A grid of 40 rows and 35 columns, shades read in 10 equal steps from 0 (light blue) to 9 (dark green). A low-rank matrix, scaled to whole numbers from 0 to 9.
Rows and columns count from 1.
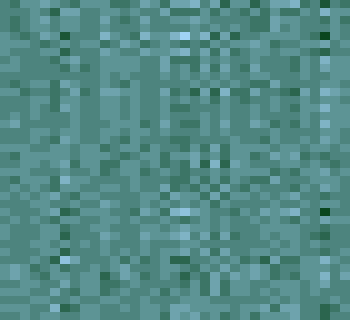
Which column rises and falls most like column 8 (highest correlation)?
34
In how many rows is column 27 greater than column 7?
17
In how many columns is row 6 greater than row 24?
12
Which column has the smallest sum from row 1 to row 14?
11
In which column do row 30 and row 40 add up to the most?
33
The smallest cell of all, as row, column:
5, 19
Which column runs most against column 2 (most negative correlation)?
28
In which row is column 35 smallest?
35
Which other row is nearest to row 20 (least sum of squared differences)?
40
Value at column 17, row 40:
6
